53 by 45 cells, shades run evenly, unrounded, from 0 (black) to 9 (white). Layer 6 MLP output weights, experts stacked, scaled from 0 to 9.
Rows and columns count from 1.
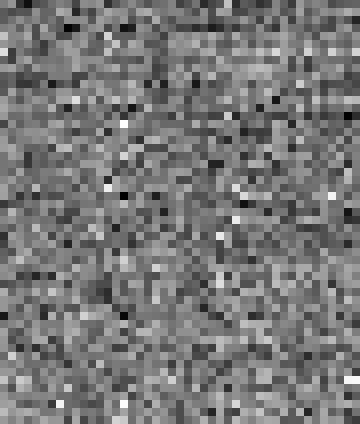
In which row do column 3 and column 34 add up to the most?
48
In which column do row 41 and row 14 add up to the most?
31
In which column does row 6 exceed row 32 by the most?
15
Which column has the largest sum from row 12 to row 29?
13
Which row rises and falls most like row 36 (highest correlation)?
34
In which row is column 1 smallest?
40
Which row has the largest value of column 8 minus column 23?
51
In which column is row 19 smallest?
37
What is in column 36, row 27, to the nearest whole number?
4
